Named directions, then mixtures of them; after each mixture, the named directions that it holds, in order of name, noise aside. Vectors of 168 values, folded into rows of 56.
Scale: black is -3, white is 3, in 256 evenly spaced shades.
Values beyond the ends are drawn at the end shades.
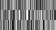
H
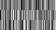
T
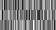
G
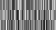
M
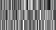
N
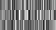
H, M, N.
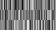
G, N, T.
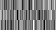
G, M, N.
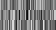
H.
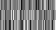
T.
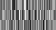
M, N.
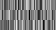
G, H.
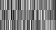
H, M, T.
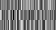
G, H, T.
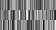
H.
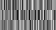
G, M, N.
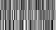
T.
